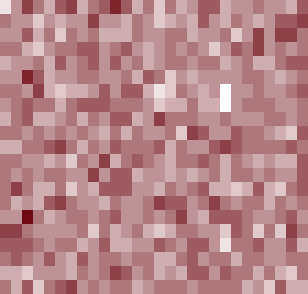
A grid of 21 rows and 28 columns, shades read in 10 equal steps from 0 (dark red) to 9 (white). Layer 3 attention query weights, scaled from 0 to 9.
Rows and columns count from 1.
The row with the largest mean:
7
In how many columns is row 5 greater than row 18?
13
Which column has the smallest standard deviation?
23
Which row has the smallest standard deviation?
19
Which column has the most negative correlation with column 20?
2
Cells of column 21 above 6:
4
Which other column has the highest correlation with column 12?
11
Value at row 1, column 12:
3
